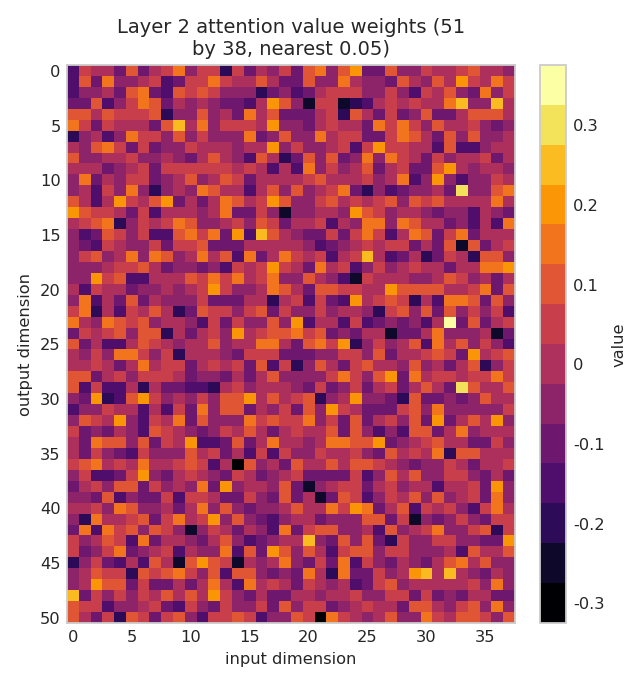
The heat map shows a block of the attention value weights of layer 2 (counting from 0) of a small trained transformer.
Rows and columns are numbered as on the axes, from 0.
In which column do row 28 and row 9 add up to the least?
19
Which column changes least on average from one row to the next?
16
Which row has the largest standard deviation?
3
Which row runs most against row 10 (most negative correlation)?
33
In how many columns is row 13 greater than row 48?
12
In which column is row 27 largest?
6
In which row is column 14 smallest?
36
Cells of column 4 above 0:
21
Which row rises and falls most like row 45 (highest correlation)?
17
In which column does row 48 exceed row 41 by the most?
0
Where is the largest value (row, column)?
23, 32
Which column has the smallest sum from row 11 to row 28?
20
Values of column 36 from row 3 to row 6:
0.25 0.1 -0.1 -0.05
